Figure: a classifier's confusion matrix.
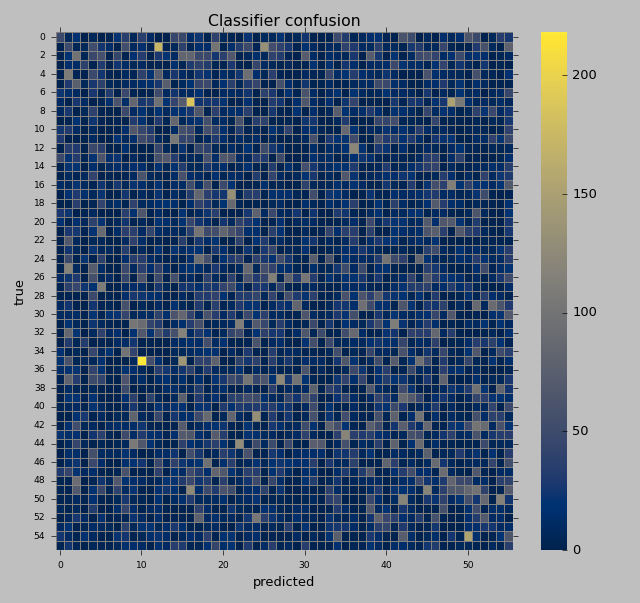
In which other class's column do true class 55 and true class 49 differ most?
16
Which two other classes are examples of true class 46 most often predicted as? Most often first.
18, 40
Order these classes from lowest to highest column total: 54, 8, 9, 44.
54, 44, 9, 8
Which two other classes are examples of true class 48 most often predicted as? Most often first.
2, 7
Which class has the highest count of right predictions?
26
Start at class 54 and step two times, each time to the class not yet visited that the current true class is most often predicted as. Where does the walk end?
42
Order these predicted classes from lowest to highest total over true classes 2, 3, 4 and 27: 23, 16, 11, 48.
11, 48, 23, 16
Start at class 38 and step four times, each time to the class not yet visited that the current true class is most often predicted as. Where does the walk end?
24
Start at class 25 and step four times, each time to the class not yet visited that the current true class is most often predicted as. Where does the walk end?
30
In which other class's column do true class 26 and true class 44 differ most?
22
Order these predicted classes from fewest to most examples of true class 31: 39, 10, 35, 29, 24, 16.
29, 35, 16, 39, 24, 10
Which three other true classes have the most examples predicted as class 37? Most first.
29, 28, 25
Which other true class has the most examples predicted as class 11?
35
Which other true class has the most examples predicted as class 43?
39
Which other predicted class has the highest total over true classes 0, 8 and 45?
34
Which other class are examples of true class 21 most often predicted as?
17
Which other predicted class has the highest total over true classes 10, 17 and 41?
21
